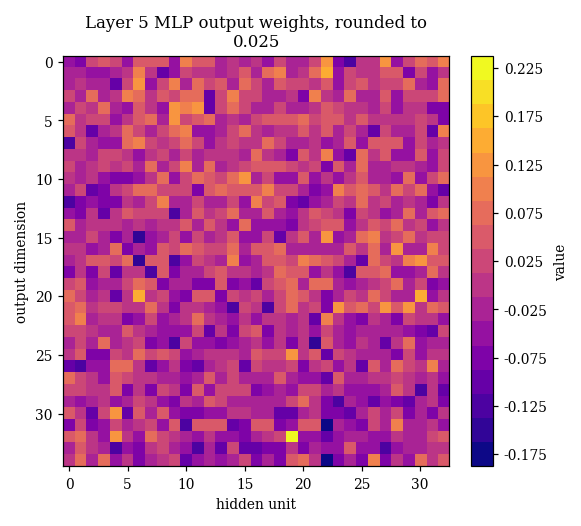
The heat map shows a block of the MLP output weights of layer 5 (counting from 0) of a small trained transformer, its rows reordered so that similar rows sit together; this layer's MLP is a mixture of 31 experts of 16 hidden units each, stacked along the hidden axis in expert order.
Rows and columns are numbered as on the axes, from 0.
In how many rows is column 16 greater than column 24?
13
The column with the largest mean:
6
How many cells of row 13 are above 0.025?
8
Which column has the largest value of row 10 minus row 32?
15
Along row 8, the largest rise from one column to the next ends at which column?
25
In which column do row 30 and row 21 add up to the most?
4
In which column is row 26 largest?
31
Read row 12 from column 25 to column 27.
0.075 0 0.025
